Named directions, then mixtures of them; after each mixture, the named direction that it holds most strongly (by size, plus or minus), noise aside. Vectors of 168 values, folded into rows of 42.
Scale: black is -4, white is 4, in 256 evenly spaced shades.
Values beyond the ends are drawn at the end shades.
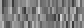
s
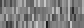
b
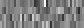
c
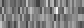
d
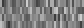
d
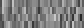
s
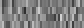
s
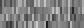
b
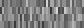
d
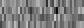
d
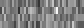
d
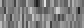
c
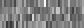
b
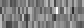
d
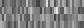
d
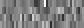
c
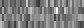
d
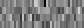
c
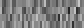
s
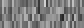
s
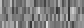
b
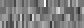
c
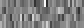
c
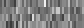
b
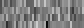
b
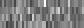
b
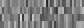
d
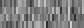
b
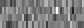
b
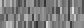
b
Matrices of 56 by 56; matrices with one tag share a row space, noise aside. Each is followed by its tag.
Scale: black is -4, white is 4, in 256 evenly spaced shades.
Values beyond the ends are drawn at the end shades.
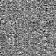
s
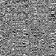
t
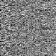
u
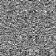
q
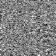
s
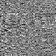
u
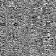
s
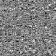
q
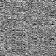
t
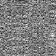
t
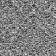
q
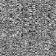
q
